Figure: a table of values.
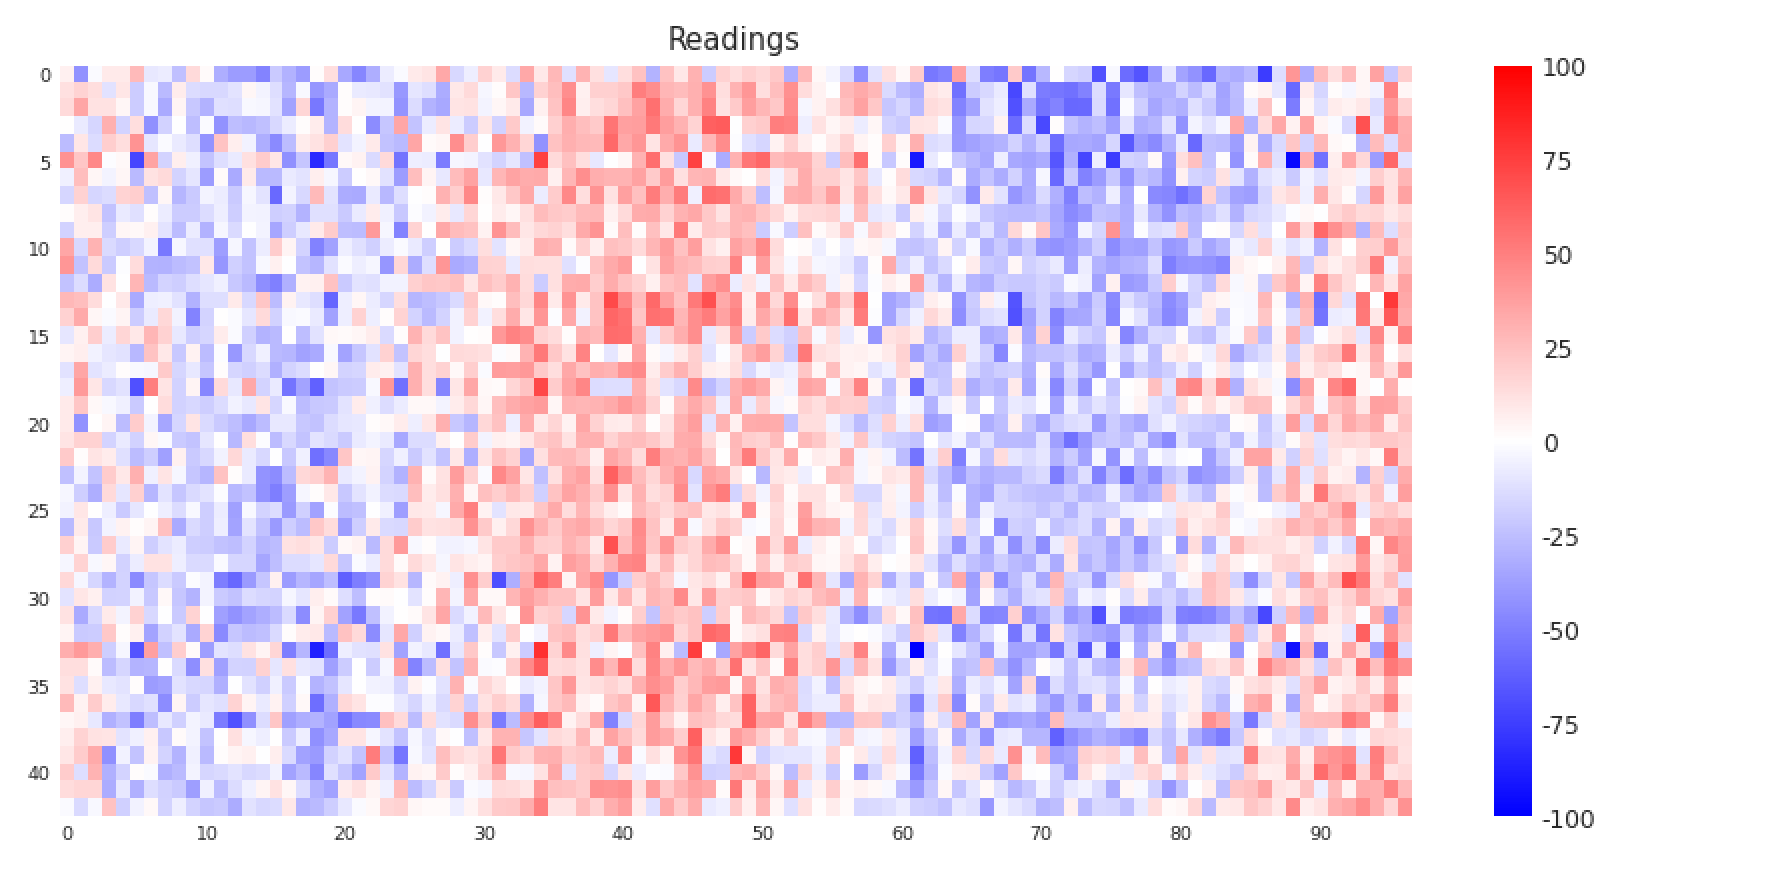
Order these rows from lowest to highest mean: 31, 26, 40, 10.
31, 10, 40, 26
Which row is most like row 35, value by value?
36
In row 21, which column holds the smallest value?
72
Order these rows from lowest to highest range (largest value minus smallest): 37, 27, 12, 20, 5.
20, 12, 27, 37, 5
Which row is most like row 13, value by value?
14
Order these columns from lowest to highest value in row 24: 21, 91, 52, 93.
21, 52, 93, 91
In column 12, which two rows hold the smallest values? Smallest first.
37, 29
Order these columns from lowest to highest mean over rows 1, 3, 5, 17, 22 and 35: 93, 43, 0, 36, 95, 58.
58, 0, 93, 43, 36, 95
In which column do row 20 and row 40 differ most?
61
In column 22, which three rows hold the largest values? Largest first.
39, 9, 40
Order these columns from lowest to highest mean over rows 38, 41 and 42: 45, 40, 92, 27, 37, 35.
27, 92, 35, 37, 40, 45
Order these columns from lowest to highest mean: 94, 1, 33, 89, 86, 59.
59, 86, 1, 89, 33, 94
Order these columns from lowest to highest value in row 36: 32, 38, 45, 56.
38, 32, 56, 45
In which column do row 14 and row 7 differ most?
90
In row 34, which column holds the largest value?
34
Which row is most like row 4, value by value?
23
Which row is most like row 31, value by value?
0
